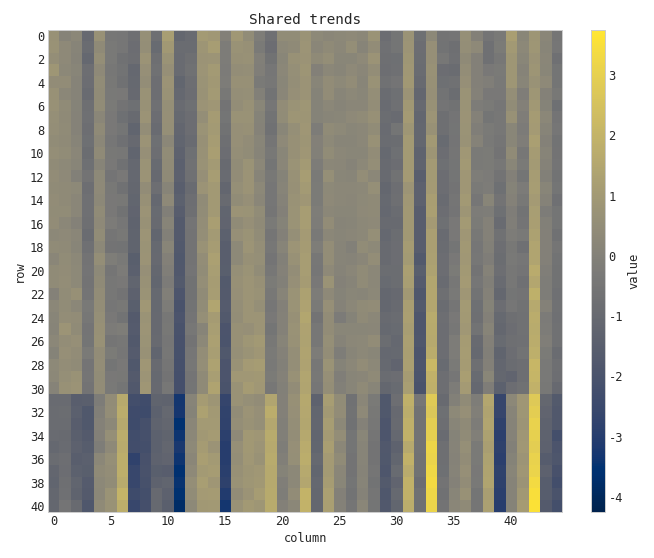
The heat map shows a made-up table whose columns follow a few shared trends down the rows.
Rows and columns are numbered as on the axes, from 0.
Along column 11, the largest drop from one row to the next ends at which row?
31
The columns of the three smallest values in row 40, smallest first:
11, 15, 39
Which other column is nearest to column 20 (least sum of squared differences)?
25
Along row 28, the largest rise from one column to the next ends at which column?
33
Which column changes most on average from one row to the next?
6
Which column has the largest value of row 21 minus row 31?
8
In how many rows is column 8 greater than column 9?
31
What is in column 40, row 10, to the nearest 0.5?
0.5
